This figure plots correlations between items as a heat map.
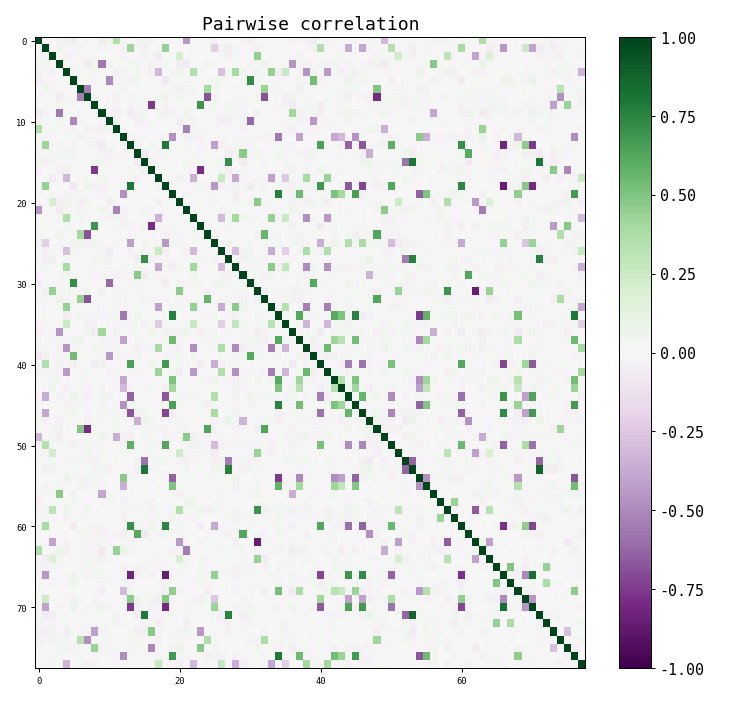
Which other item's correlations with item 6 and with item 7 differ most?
48
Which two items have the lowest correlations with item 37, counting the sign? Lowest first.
54, 12
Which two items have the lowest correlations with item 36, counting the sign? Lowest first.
3, 56
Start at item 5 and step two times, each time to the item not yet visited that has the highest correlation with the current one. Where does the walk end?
39
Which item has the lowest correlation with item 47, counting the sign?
61
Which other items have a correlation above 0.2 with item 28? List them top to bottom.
4, 22, 33, 35
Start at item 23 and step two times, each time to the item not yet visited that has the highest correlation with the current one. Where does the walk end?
75
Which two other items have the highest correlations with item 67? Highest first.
65, 72
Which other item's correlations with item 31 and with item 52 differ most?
62
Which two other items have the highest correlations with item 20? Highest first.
31, 58
